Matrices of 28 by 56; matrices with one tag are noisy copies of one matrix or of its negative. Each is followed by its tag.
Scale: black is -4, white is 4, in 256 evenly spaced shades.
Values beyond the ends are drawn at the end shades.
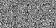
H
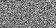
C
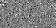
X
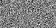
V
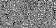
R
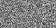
H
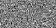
H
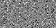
C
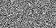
V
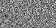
V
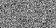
H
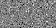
V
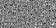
H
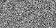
C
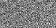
C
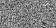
H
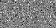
X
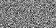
V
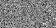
H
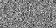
X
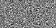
V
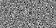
V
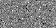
H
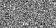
R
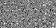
H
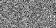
X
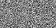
V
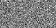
C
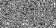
R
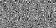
X
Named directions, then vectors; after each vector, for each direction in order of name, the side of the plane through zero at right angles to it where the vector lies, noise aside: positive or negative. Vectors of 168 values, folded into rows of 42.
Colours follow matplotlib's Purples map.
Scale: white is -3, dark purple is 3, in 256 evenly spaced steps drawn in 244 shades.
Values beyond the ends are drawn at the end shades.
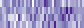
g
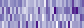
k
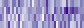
positive, positive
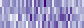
positive, negative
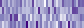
negative, positive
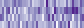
positive, positive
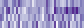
positive, positive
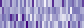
negative, positive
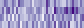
positive, positive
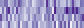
positive, positive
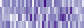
positive, negative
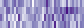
positive, positive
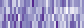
negative, negative
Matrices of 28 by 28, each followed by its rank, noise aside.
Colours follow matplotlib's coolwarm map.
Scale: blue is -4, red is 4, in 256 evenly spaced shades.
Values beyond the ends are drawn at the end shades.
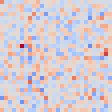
seven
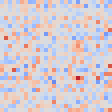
five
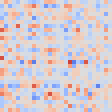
four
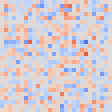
five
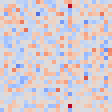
seven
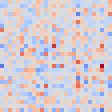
four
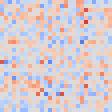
seven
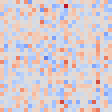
six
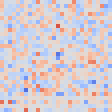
seven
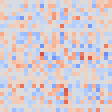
four
